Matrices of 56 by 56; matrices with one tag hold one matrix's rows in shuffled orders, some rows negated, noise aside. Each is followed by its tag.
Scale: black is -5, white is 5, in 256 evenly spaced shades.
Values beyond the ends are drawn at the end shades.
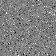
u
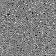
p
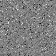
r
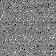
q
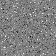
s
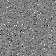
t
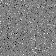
t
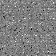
q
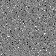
p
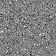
r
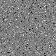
p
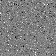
t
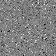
p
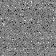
q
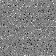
q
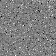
u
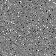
u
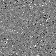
s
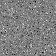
s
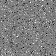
s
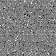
q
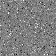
t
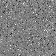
u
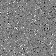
t
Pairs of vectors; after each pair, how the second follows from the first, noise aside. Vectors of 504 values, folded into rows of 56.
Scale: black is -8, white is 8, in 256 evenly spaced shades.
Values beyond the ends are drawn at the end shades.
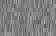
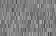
sign-scrambled.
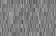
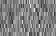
negated, scaled up.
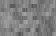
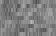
reversed.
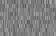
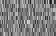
negated, scaled up.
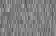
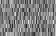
wrapped around, negated, scaled up.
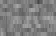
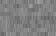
negated, shrunk.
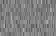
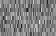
wrapped around, negated, scaled up.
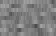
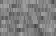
copied.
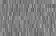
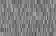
reversed.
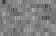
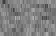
copied.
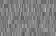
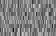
wrapped around, negated, scaled up.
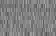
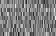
negated, scaled up.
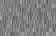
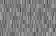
copied.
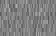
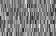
wrapped around, negated, scaled up.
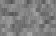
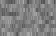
copied.
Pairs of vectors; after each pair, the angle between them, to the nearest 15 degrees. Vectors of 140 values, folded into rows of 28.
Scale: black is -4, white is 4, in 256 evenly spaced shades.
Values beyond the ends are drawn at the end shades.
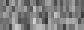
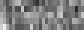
90 degrees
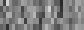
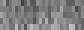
120 degrees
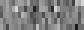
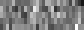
150 degrees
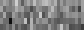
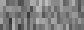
60 degrees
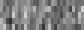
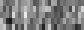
15 degrees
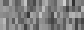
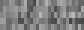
45 degrees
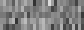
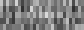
105 degrees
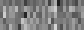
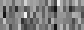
165 degrees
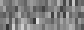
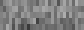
150 degrees
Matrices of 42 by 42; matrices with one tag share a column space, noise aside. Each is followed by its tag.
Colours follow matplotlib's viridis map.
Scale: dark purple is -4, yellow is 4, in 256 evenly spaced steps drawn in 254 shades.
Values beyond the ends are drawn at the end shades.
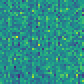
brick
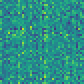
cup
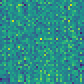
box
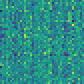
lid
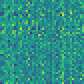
cup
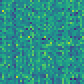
brick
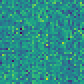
cup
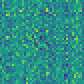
brick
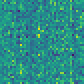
lid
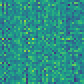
box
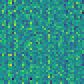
cup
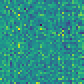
cup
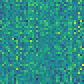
box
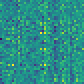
box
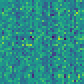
brick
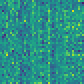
lid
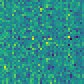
brick
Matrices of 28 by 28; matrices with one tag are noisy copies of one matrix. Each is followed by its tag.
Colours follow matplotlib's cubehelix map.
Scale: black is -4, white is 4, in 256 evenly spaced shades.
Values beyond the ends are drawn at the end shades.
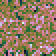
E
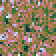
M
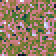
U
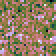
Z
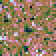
M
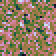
U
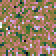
E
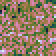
Z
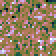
Z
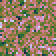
E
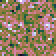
U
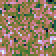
Z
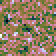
M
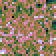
Z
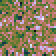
E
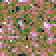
U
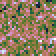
Z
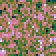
Z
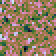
M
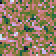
M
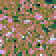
Z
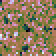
M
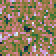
M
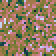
E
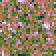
U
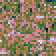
Z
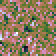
M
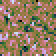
M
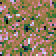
M
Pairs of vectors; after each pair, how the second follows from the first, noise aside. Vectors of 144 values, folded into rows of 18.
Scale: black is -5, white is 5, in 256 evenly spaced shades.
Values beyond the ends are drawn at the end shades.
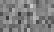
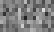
reversed.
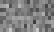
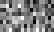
scaled up.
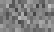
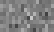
reversed, partly zeroed.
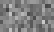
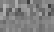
wrapped around, negated, partly zeroed.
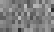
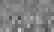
negated, partly zeroed.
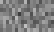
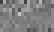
negated, partly zeroed.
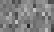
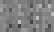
wrapped around, negated, partly zeroed.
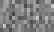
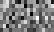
scaled up.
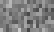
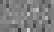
negated, partly zeroed.
